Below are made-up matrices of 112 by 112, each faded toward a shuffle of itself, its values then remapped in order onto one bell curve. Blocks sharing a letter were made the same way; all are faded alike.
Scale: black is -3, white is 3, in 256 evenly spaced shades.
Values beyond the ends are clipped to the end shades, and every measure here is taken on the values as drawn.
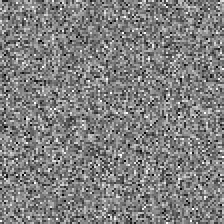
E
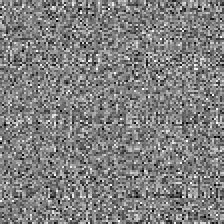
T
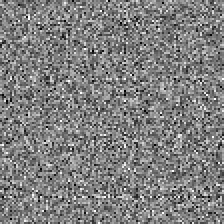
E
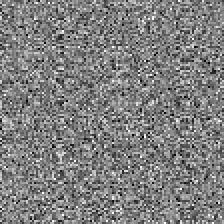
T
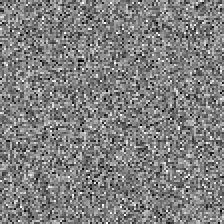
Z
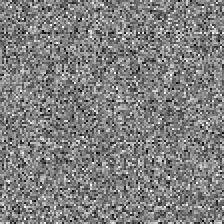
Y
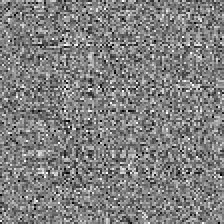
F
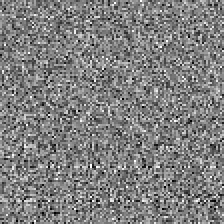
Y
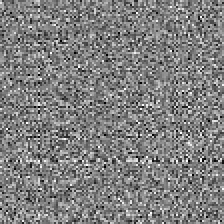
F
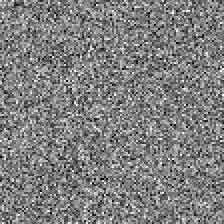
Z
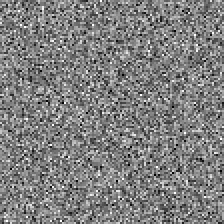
Z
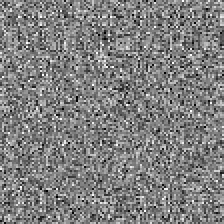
F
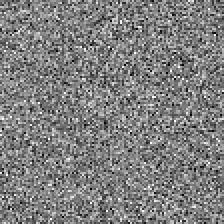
Z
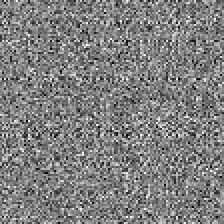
F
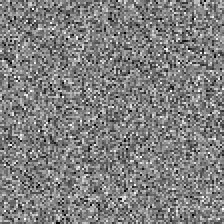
Z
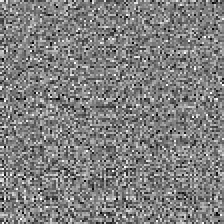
T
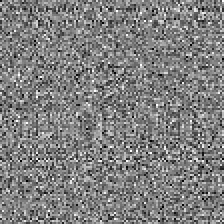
T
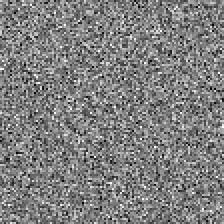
Z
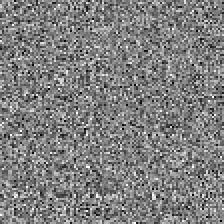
Y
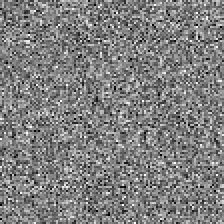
Y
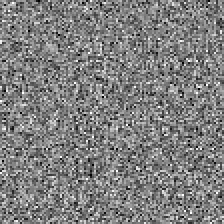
Y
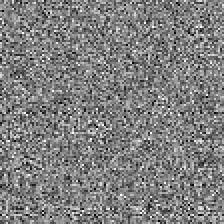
Y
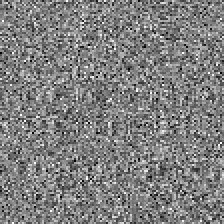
Y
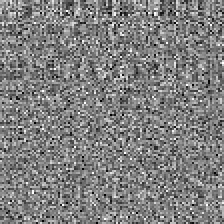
T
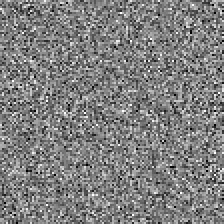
E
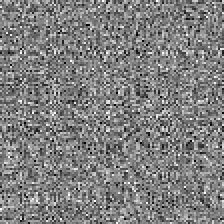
T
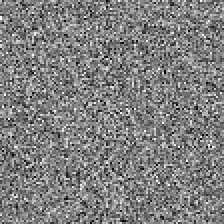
E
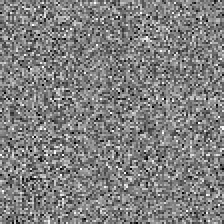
E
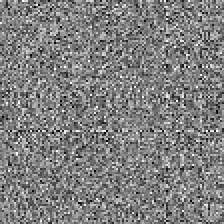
F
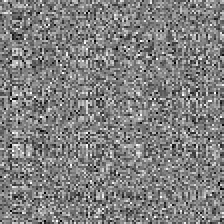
T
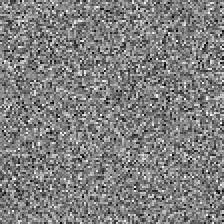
E
